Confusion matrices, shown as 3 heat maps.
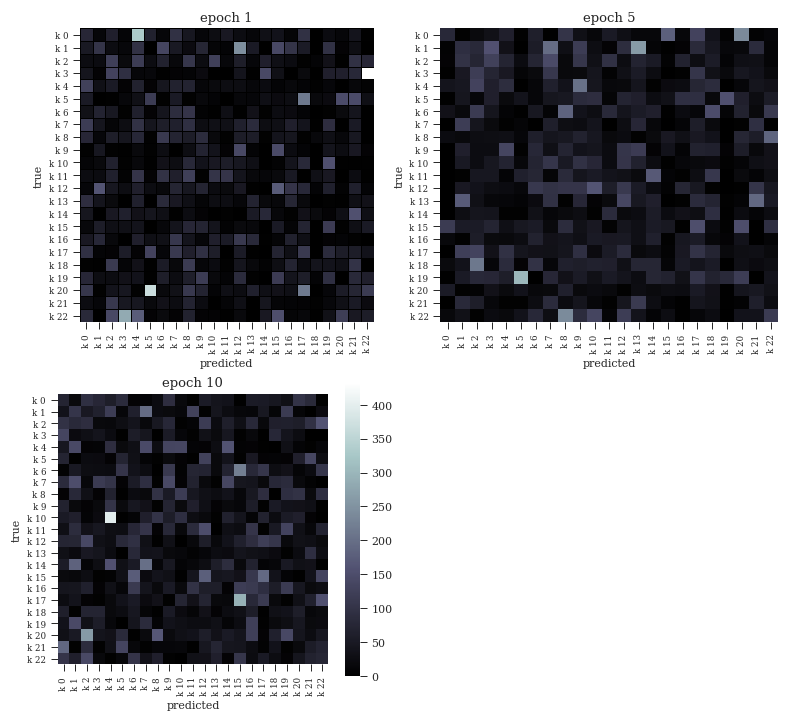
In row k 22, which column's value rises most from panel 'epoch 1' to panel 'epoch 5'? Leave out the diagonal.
k 8
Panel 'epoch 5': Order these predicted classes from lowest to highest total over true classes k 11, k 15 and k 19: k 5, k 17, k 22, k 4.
k 4, k 22, k 17, k 5
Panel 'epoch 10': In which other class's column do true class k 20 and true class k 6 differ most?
k 2
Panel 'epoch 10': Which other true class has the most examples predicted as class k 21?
k 5
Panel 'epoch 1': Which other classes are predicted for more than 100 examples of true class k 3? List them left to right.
k 2, k 14, k 22
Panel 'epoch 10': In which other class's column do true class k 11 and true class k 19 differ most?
k 12
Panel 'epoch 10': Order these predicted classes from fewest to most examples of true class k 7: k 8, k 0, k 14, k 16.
k 8, k 16, k 0, k 14
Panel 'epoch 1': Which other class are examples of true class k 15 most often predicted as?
k 19
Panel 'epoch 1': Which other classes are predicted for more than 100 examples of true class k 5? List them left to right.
k 17, k 20, k 21
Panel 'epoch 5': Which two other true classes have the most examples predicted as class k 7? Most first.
k 1, k 2
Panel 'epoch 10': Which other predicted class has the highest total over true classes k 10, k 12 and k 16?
k 4
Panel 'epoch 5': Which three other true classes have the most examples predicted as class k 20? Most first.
k 0, k 15, k 19
